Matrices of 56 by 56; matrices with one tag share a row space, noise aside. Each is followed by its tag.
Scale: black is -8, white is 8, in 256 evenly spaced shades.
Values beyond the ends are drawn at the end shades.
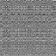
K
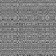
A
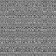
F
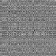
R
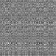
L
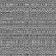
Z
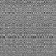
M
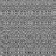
K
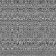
A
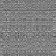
K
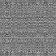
L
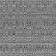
M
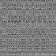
R
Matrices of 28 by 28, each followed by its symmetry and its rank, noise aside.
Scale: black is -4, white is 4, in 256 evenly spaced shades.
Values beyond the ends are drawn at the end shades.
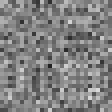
symmetric, rank four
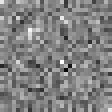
symmetric, rank five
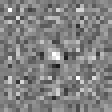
symmetric, rank three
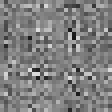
antisymmetric, rank four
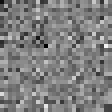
symmetric, rank five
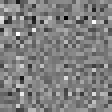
no symmetry, rank four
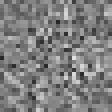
no symmetry, rank five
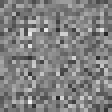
symmetric, rank five
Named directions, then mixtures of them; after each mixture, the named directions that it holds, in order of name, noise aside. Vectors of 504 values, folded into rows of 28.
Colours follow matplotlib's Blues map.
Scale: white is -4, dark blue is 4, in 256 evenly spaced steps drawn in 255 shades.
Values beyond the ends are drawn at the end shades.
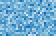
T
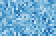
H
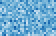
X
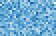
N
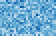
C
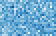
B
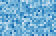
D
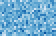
B, H, X.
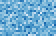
T.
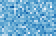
B.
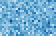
B, H, X.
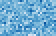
T, X.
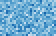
T.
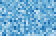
X.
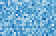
D, H, T.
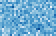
B, C.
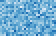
B, C, T.
